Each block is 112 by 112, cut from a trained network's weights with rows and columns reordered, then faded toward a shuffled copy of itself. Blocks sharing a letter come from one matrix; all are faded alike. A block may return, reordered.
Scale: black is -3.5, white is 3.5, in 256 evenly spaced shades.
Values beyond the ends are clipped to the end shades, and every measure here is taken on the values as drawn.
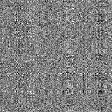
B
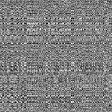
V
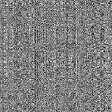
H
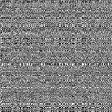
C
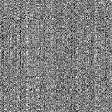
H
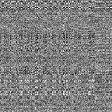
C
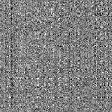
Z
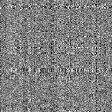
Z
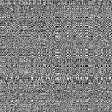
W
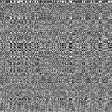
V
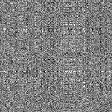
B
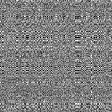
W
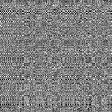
V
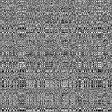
V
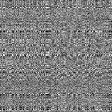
V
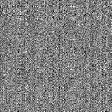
B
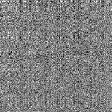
B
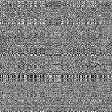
W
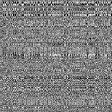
V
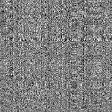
H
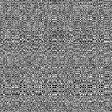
V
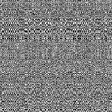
W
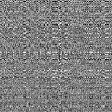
C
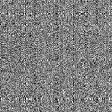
H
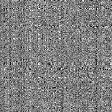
Z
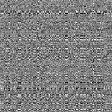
C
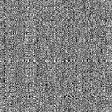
H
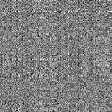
B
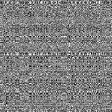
C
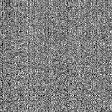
H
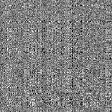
Z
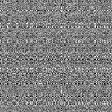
W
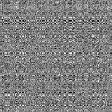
C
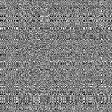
W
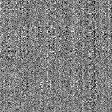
Z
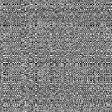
W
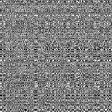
C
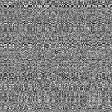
W
